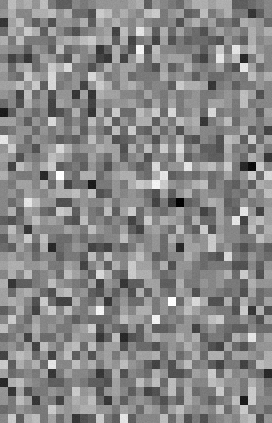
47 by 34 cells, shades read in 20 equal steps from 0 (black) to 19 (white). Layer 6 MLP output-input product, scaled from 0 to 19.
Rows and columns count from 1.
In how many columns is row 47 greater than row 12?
14
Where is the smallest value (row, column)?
23, 23
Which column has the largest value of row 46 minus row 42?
7
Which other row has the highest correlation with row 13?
43
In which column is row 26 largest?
26
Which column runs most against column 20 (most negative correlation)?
12
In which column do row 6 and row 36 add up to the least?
13
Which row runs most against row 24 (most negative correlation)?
19
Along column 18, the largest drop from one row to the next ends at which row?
5
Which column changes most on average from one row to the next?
31
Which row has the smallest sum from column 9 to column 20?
28
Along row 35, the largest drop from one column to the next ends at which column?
32
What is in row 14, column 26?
4
